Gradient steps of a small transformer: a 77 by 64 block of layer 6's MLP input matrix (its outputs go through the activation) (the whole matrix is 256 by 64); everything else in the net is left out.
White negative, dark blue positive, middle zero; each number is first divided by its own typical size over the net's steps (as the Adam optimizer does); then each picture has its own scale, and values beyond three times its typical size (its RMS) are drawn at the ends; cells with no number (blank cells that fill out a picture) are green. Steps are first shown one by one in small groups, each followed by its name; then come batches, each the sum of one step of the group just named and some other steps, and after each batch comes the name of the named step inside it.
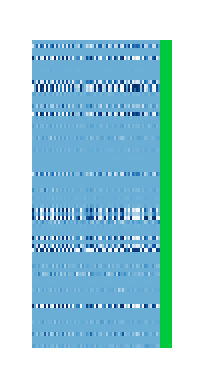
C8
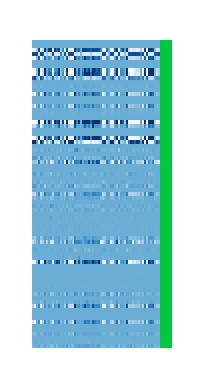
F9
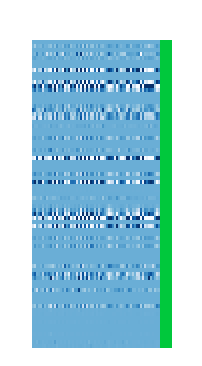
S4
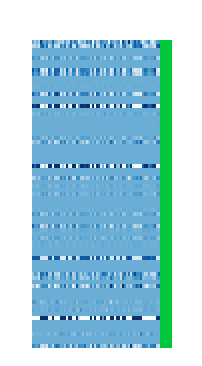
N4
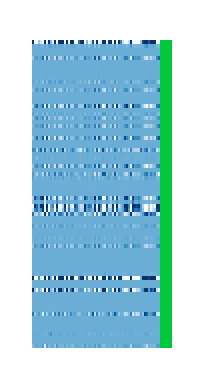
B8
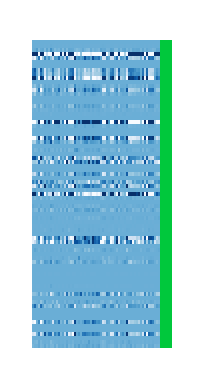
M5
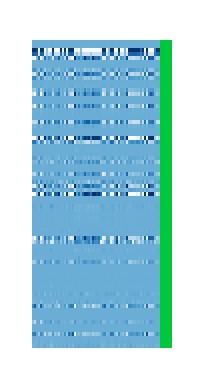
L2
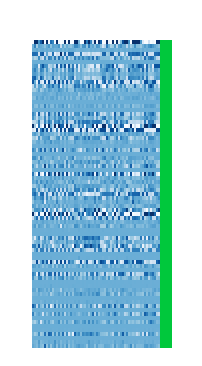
M5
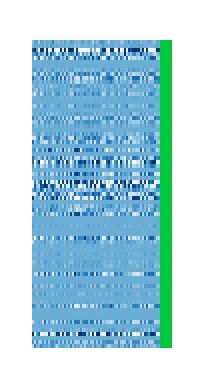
L2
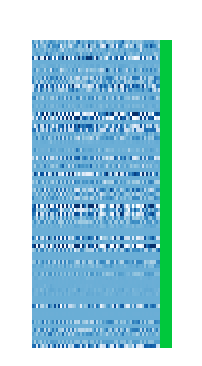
C8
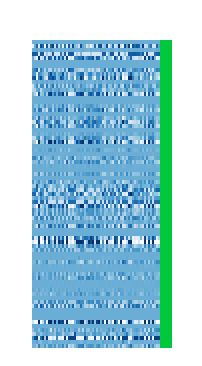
M5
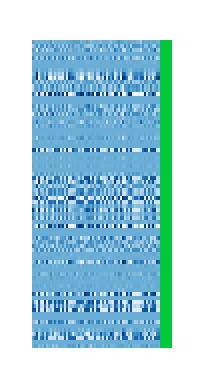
C8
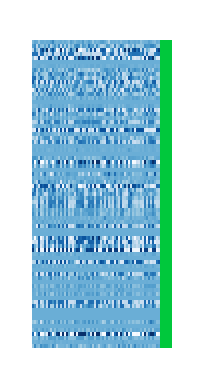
M5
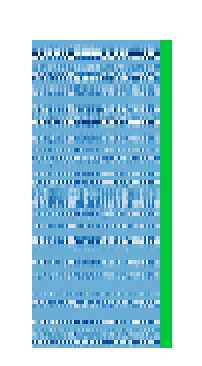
M5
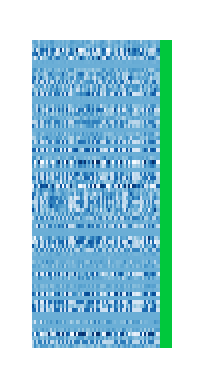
M5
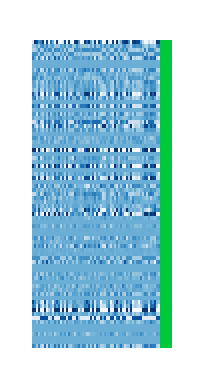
N4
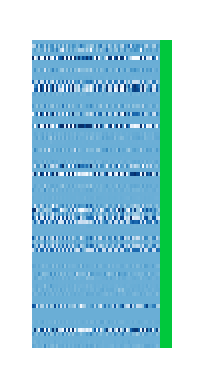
C8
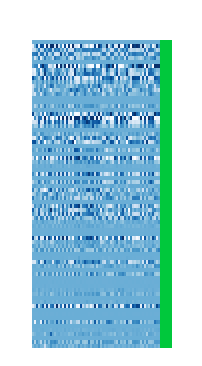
F9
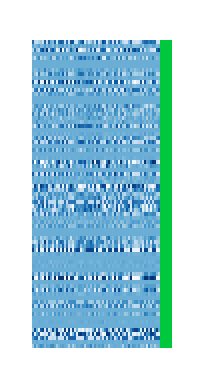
B8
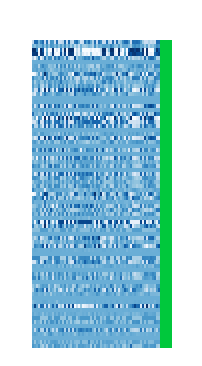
L2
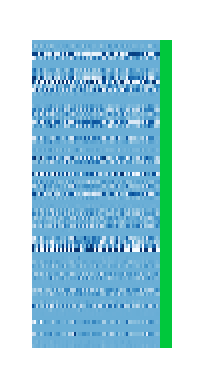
M5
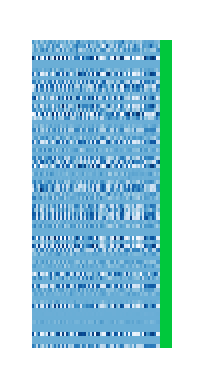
C8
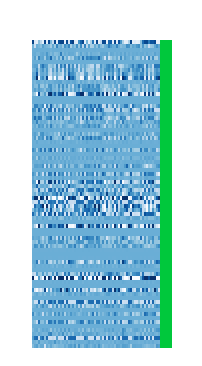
B8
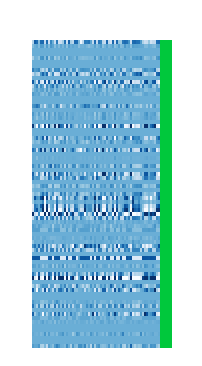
B8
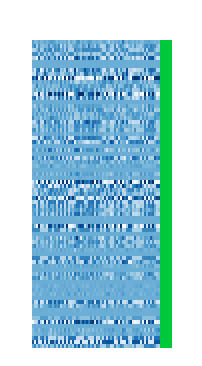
F9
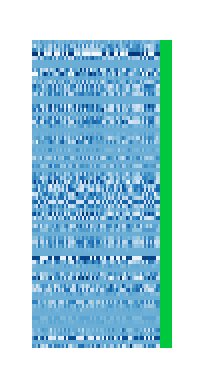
S4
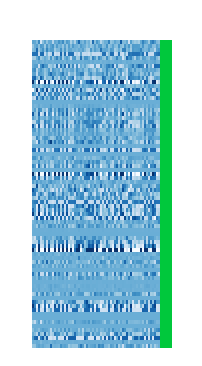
M5
